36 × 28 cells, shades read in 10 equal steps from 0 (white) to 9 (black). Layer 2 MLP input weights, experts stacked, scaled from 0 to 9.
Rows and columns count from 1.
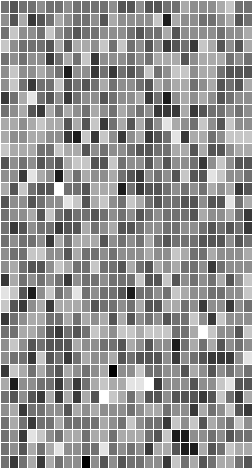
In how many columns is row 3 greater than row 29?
11
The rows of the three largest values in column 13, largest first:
29, 6, 25
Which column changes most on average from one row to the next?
4
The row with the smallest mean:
26
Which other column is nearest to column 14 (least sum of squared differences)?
16
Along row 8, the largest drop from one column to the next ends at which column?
20
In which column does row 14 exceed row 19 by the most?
7
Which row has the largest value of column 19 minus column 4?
8
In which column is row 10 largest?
12
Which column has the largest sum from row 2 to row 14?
17
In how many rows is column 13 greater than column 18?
15
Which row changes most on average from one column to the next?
31
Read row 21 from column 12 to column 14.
5 5 6
